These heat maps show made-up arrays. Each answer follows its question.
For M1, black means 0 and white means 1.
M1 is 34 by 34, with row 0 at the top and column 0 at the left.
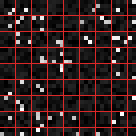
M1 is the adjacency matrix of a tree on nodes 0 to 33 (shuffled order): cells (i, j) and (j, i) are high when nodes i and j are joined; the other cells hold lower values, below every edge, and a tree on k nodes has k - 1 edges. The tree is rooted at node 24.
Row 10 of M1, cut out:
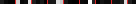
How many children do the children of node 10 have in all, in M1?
5
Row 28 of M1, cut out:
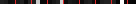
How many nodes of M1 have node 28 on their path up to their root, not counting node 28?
11
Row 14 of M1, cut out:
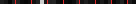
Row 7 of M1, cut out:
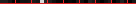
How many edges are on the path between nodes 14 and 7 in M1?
2
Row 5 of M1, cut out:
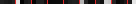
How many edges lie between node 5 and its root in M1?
2
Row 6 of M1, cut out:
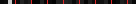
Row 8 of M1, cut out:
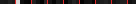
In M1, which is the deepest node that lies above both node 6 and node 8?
4
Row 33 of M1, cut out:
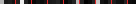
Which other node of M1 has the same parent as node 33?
1
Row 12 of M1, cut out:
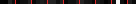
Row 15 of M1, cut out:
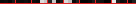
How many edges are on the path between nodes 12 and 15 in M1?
4
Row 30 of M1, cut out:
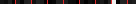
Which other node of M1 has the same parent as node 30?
9
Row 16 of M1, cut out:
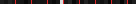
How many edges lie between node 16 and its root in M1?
6
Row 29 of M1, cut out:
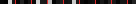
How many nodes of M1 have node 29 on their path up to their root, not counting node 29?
6
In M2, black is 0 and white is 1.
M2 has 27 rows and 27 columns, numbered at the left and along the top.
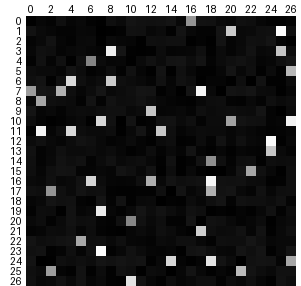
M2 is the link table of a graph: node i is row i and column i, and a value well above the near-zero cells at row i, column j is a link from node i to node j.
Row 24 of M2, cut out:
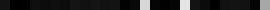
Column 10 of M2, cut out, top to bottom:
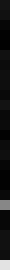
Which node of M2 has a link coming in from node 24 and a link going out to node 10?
node 26
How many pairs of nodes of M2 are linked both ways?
3
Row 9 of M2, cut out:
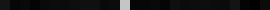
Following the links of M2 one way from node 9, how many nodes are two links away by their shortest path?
1
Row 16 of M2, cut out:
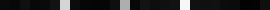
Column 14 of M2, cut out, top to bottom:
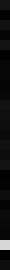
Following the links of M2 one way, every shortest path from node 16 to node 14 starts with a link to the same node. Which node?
node 12
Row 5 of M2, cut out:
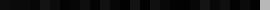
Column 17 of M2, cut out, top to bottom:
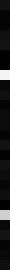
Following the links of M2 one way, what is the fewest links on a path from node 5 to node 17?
4
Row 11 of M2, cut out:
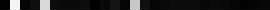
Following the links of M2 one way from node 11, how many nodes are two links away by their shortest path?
4
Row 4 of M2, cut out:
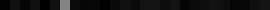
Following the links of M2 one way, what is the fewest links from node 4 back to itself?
2
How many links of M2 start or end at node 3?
3
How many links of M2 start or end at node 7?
6
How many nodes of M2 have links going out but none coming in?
5
